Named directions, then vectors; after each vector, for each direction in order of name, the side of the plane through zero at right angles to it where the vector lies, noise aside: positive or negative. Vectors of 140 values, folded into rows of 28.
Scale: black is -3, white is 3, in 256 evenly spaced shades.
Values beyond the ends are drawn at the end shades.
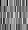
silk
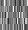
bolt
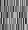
negative, positive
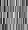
negative, positive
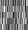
positive, negative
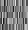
negative, positive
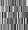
positive, negative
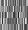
positive, negative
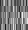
positive, positive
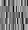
negative, negative
